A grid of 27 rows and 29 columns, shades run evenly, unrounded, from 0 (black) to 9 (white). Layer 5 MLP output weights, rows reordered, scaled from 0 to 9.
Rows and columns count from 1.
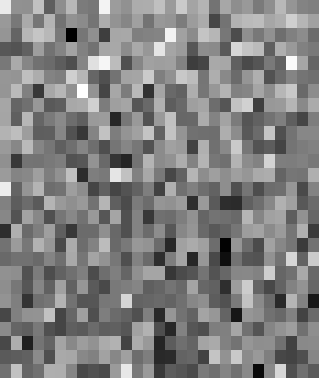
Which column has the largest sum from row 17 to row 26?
23
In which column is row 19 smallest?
21
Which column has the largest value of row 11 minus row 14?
22
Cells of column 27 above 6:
6
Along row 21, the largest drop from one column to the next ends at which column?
24
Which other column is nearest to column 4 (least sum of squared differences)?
17
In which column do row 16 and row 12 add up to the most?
25
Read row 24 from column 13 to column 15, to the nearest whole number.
6 6 3
